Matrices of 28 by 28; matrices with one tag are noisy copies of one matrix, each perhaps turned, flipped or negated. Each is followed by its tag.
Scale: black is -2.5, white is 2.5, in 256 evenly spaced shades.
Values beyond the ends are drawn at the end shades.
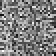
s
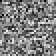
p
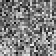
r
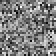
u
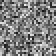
u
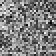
r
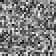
u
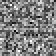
p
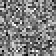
u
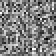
p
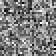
u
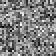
u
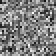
u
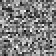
p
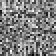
s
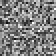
p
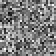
u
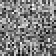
s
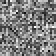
u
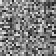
s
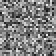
p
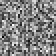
p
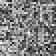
r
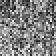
r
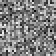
u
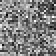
r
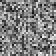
p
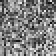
r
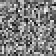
p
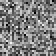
u
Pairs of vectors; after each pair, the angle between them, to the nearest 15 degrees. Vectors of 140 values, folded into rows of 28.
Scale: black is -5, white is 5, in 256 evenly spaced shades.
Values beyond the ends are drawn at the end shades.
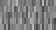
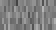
165 degrees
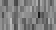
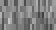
45 degrees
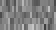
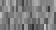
165 degrees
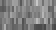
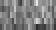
30 degrees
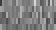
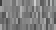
15 degrees
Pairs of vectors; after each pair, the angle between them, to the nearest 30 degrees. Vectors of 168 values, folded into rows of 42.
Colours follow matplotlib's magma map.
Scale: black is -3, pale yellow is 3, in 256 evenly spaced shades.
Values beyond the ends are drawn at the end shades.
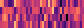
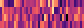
30 degrees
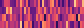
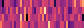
60 degrees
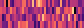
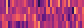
150 degrees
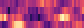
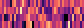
120 degrees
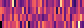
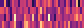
90 degrees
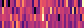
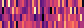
150 degrees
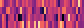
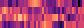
120 degrees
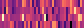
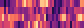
60 degrees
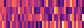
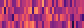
120 degrees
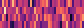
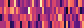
90 degrees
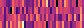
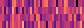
30 degrees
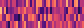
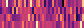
90 degrees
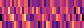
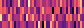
120 degrees
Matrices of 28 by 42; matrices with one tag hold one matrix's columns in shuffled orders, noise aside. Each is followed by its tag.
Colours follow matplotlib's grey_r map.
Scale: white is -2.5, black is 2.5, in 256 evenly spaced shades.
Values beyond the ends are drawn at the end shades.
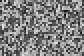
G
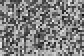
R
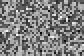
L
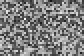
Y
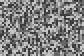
G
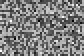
Y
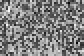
R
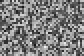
G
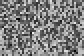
R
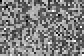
R
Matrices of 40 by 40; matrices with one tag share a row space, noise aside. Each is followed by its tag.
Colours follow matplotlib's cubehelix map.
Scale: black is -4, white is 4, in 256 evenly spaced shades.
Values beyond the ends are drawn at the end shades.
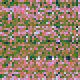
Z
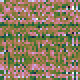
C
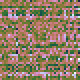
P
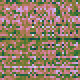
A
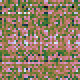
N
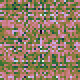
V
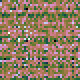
N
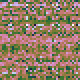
Z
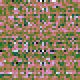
V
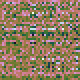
A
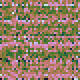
N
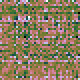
N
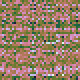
A
